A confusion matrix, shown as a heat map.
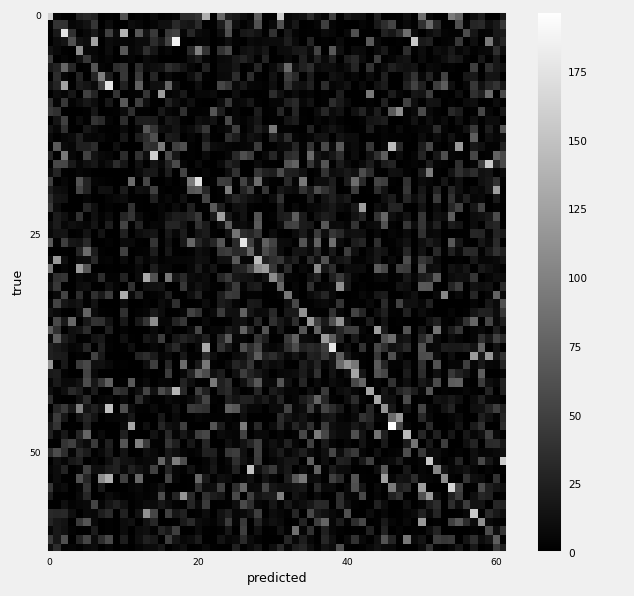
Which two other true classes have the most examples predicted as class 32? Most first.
6, 17
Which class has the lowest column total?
9
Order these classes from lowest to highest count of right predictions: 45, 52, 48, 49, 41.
49, 52, 45, 41, 48
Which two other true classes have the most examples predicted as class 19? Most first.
26, 20
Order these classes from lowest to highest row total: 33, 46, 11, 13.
33, 46, 13, 11
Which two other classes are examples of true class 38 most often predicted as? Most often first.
21, 58
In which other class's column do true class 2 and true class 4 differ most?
20
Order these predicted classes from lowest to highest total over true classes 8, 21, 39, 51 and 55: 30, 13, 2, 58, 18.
13, 30, 58, 2, 18
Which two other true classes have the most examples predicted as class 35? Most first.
16, 51
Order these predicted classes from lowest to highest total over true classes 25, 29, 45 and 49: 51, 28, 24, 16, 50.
51, 16, 24, 50, 28
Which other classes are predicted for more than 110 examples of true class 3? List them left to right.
6, 17, 49
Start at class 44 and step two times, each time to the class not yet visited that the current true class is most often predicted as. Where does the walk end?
52
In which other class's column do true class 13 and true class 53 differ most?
8
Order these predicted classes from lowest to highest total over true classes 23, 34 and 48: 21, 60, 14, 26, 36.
14, 21, 60, 36, 26
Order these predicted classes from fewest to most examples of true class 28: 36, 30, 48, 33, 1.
36, 33, 30, 48, 1
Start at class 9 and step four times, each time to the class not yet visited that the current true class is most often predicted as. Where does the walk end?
11
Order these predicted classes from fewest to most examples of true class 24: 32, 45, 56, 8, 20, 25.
56, 25, 8, 20, 32, 45
